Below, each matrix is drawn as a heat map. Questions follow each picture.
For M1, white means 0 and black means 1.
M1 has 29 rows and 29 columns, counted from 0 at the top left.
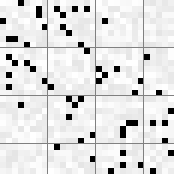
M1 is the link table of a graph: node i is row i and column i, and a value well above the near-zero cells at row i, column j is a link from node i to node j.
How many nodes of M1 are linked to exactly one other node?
8
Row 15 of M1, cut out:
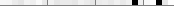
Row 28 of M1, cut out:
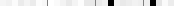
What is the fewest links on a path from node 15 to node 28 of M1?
4
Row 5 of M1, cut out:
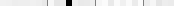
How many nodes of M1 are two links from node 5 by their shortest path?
2
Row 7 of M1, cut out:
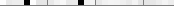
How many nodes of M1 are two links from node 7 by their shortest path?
3
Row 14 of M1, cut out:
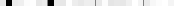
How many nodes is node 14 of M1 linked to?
2
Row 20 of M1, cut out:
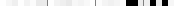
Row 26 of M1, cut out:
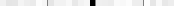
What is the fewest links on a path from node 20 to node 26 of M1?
3
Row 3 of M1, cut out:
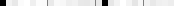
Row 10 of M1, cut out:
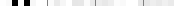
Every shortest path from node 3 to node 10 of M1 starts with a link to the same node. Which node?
node 17
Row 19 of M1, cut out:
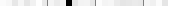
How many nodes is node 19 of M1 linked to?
1
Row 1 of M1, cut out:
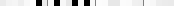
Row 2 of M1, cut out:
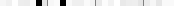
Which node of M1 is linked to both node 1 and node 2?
node 6
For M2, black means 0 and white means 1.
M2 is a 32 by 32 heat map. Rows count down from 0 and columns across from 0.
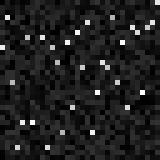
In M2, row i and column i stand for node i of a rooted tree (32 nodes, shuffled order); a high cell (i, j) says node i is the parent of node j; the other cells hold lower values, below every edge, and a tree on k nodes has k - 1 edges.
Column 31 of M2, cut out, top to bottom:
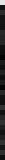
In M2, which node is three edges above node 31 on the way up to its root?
29
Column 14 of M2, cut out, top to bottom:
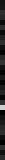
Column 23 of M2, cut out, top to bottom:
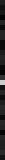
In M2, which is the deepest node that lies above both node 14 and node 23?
13
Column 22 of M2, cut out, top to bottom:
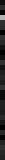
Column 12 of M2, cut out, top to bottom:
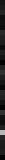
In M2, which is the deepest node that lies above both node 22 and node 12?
5
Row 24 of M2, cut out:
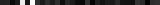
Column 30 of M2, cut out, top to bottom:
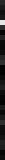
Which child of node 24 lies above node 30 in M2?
4
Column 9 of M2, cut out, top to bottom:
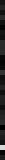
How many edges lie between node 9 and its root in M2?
3
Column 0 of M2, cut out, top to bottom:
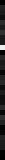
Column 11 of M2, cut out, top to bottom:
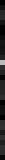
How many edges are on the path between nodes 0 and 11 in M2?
6
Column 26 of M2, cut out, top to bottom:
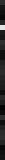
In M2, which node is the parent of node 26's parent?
7
